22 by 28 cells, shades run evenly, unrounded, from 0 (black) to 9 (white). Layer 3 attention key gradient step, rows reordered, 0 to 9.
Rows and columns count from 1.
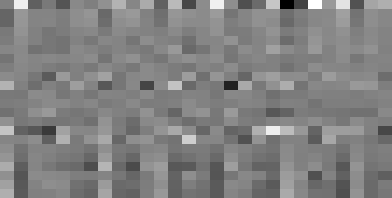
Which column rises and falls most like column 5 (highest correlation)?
14
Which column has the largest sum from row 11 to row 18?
8
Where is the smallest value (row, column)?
1, 21
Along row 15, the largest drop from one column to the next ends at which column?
2
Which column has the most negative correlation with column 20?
3
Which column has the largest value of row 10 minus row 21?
13
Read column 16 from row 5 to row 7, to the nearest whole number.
5 5 5
